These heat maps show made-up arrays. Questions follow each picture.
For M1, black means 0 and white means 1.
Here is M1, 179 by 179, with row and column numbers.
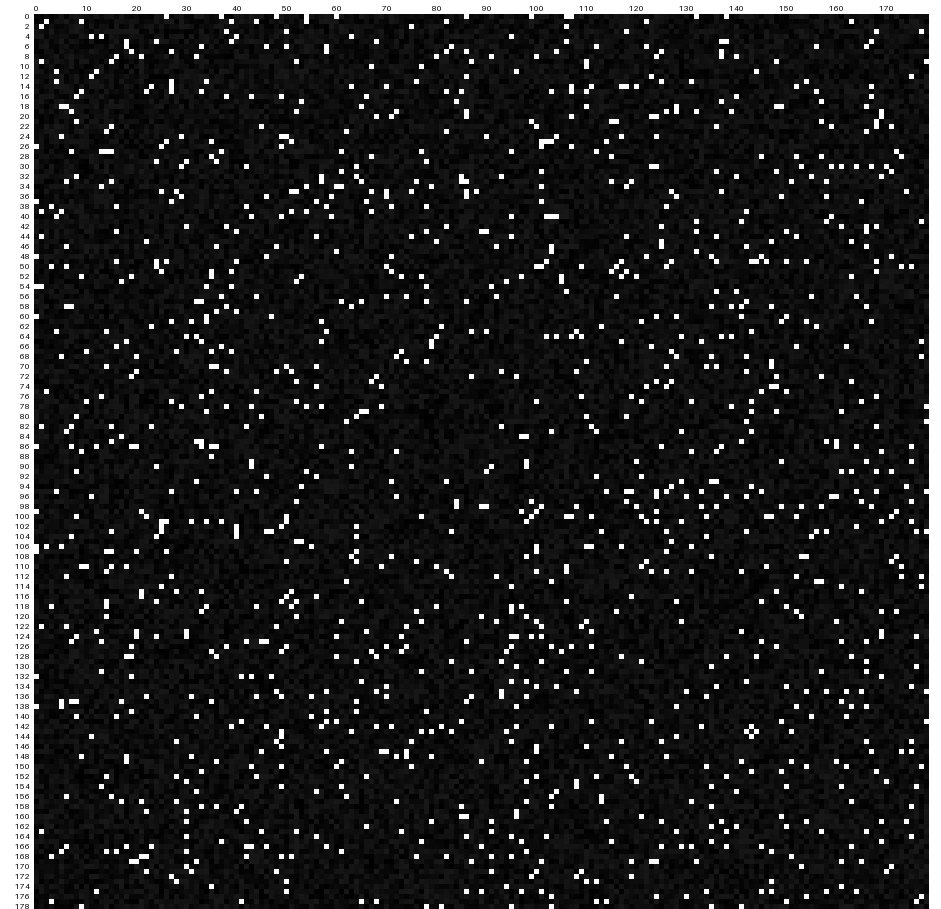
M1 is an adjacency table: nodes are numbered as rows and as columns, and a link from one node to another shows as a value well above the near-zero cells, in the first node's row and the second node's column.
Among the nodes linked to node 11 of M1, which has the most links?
node 96
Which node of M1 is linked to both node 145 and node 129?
node 166
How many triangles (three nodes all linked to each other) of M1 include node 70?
2
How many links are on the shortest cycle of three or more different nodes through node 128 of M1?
3
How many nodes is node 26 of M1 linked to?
5
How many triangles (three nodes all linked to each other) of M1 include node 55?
0
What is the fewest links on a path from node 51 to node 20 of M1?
2
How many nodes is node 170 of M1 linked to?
3
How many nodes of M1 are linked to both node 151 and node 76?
2
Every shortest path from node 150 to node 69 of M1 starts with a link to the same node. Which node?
node 43
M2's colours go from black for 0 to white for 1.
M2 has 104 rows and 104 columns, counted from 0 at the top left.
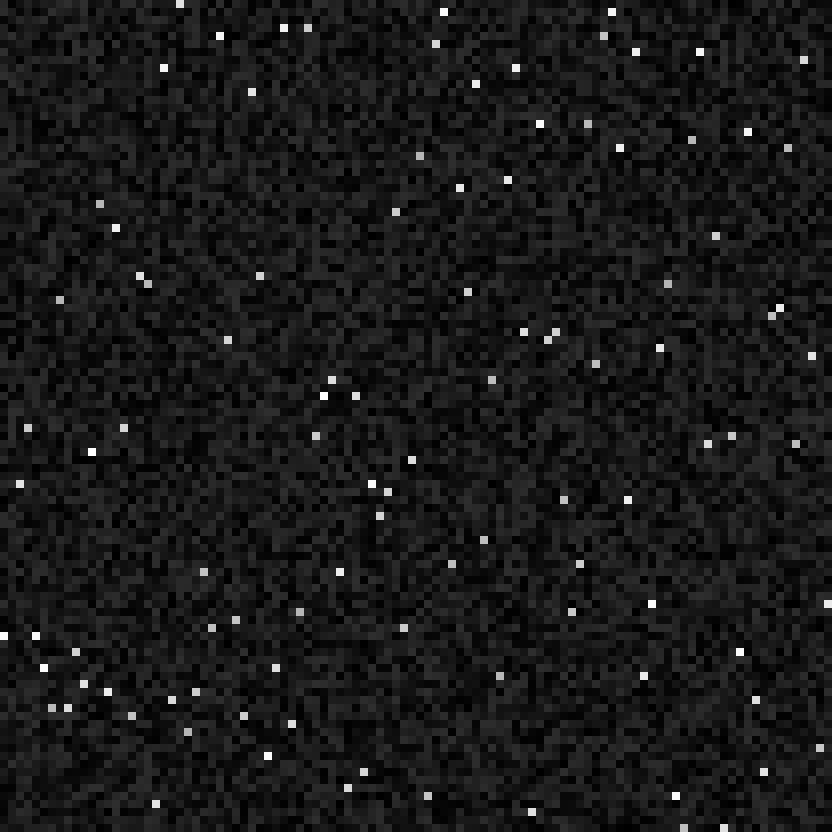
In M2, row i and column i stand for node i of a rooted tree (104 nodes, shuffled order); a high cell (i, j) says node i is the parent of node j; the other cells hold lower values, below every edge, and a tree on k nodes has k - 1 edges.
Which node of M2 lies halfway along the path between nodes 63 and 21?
79
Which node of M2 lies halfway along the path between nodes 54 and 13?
34
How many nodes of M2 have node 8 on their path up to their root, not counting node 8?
8
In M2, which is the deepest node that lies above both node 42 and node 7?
76
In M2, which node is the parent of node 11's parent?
70
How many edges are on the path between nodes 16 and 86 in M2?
9
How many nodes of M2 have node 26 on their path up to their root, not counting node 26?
5
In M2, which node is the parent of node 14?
28
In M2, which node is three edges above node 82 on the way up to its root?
18
